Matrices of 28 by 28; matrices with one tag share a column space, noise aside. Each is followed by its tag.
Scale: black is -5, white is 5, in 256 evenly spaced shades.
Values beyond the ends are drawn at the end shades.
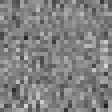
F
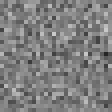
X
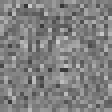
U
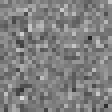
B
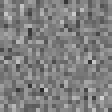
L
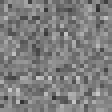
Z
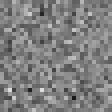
L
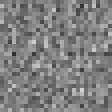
X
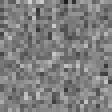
Z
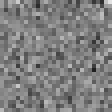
F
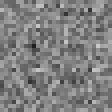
U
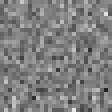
L
